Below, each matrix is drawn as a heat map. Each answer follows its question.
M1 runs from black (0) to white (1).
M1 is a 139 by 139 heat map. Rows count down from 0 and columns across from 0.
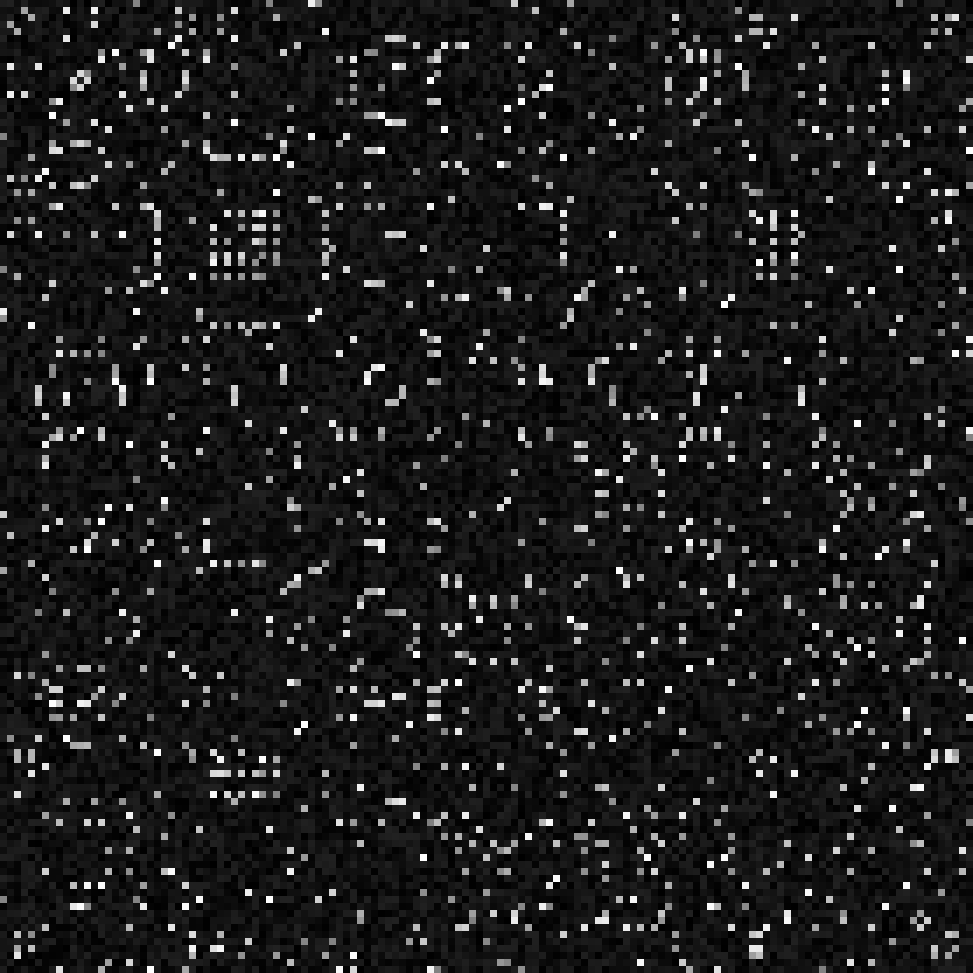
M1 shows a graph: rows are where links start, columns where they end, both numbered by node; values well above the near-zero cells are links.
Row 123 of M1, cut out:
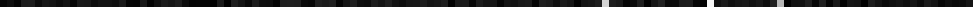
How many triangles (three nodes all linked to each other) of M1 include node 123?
2
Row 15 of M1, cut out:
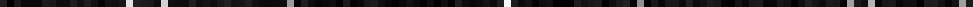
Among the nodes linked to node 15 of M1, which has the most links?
node 124
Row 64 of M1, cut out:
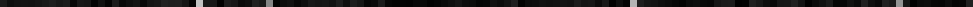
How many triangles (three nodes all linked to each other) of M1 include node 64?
4
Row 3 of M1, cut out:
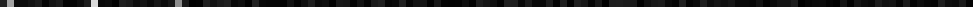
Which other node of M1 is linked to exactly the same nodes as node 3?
node 76
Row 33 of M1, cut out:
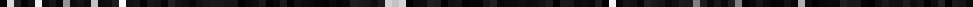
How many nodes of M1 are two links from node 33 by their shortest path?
3
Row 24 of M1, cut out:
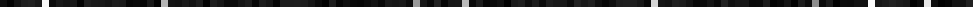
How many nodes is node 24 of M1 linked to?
8
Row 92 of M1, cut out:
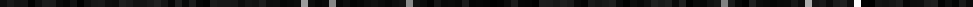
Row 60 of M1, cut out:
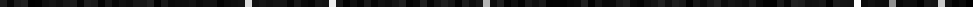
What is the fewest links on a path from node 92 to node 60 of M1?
2
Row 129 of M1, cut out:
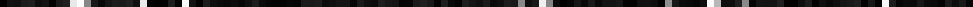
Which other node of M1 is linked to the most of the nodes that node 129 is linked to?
node 12
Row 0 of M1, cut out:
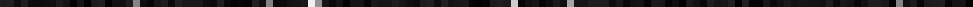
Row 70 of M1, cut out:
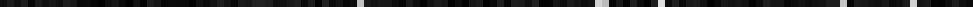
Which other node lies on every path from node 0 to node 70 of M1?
node 73
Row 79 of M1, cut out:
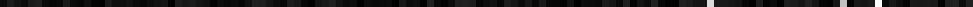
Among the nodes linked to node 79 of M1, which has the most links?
node 120
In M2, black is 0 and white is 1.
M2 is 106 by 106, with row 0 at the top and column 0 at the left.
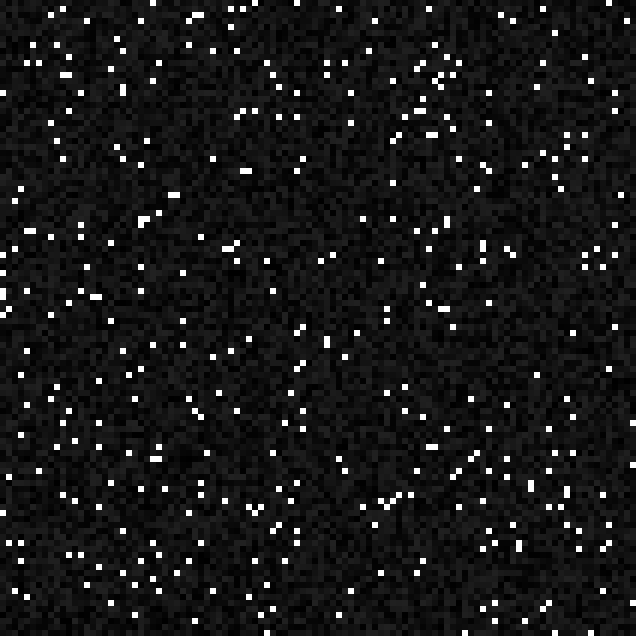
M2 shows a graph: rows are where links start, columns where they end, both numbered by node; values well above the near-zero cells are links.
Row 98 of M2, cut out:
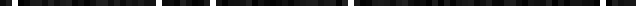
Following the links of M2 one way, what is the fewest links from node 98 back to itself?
3
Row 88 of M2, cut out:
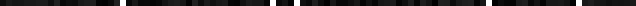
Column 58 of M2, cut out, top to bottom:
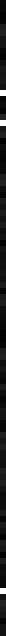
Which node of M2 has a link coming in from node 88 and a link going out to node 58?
node 20
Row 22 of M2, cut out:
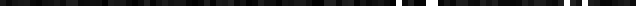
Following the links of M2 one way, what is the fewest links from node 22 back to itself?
2
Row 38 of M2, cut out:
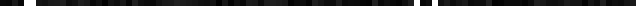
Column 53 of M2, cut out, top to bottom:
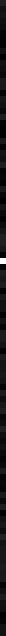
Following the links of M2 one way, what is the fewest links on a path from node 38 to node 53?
7
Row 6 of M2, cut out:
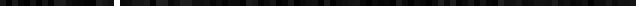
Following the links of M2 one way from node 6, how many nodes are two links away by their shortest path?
5
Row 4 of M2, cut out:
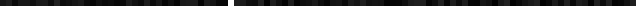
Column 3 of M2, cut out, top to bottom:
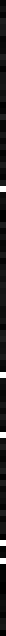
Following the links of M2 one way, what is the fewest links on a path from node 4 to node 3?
3
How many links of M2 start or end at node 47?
3
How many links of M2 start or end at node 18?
11
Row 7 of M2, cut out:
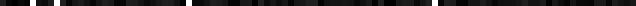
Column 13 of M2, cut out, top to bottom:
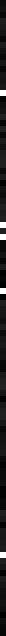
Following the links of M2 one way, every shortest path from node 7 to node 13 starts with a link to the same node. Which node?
node 5
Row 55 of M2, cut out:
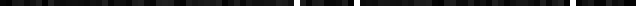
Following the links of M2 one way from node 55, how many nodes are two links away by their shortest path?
9
